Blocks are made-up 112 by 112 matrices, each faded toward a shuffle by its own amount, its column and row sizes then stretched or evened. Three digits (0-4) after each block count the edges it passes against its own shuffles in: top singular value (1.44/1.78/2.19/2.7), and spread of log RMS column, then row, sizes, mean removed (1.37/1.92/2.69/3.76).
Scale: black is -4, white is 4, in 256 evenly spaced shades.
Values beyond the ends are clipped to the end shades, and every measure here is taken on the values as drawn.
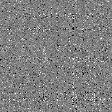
1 2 2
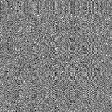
4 2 0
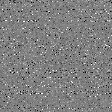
0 0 3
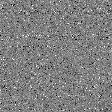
0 0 2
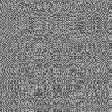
4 0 1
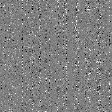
0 3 0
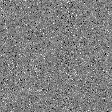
1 1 0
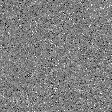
0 1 0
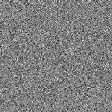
3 0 1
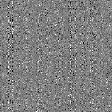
3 3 0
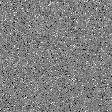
2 0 0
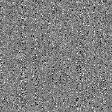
1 3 0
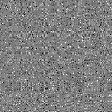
4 1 1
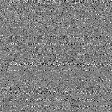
3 0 3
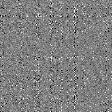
2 3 2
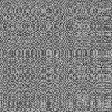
4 0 2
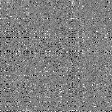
3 2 3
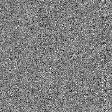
1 2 0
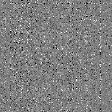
2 3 1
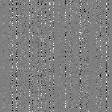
3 4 1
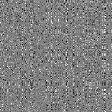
4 3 0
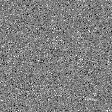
0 0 2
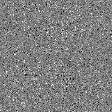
0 2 1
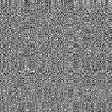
4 1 2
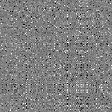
4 2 1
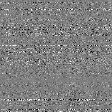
0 1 4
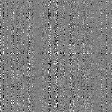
3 4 2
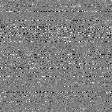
0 0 4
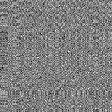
4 0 1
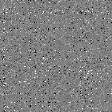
0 2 2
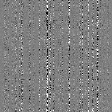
3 4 1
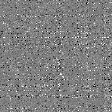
1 2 3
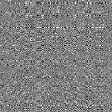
4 2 3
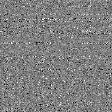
0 2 3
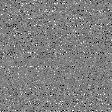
0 0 3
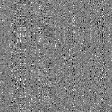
3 3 0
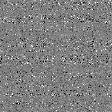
2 1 3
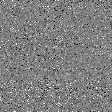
0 1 2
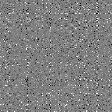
3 2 2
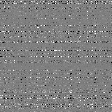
2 2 4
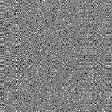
4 2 0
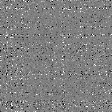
0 2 3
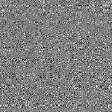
3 2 3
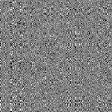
4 3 2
